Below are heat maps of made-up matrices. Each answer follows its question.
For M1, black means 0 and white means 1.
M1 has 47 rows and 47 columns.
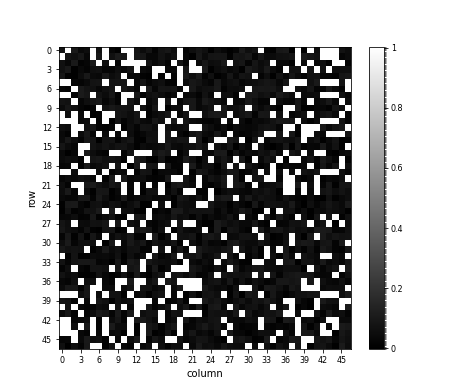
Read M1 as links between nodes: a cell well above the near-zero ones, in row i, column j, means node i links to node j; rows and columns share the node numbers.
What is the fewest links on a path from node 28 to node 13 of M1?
3
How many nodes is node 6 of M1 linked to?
8
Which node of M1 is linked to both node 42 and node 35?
node 44
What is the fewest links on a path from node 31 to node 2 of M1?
2
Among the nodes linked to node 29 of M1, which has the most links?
node 37
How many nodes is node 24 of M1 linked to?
4
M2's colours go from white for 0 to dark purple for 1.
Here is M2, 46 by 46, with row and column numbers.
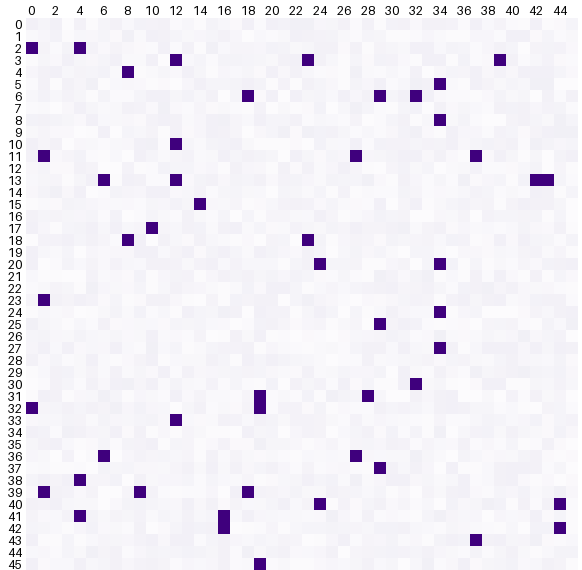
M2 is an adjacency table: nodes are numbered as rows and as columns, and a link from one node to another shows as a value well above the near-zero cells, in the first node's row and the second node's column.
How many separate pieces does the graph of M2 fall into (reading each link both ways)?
7
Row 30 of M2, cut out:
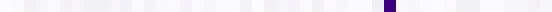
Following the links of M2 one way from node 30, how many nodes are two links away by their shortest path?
2
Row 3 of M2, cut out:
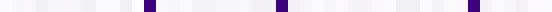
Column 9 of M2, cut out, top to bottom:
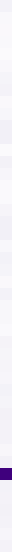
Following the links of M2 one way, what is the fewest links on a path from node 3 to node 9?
2
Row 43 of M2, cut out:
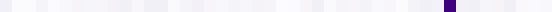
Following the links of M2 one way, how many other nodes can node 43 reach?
2
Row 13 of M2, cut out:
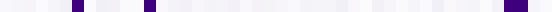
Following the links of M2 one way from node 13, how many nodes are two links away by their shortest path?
6
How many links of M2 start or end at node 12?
4
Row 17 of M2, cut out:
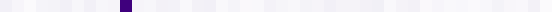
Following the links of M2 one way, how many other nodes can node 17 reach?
2
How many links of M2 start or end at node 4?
4
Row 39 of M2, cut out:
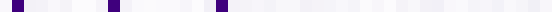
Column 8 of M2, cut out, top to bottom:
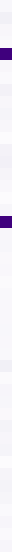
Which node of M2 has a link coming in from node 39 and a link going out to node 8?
node 18
